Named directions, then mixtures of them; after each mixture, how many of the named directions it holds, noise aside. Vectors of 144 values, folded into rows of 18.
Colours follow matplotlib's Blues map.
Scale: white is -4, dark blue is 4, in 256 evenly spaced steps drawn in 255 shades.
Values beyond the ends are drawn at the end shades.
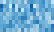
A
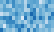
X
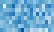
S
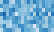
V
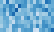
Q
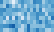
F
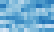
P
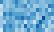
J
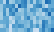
one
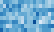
three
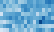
two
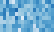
three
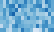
two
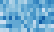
four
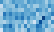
one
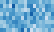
four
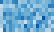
one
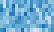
three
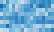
two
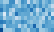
two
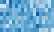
four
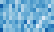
two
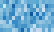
three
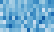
four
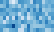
one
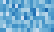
three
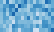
one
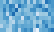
one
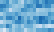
one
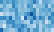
one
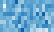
one
